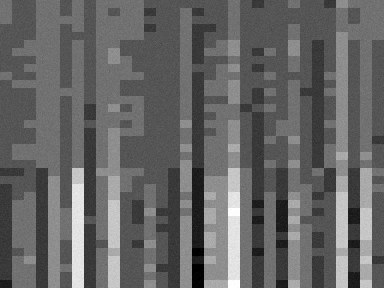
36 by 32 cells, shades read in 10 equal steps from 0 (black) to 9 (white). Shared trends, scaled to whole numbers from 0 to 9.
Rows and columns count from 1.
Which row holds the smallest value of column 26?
12
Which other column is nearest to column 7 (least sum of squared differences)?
20
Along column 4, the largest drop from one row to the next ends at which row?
22
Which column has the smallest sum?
17
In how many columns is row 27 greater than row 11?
14
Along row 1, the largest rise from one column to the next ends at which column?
29
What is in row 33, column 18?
6
